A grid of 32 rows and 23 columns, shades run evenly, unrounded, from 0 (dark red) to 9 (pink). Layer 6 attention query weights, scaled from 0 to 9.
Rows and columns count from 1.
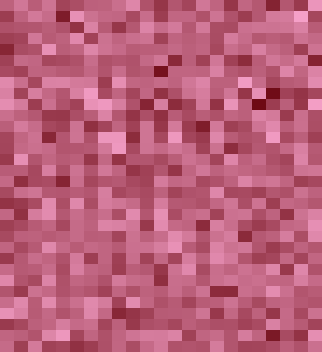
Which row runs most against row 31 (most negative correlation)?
2
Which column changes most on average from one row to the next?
20
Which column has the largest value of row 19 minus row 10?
19
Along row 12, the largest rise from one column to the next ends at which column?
16
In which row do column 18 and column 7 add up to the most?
8
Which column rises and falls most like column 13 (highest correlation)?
11
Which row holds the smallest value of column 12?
7
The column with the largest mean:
4
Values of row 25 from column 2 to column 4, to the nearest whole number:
5 5 6
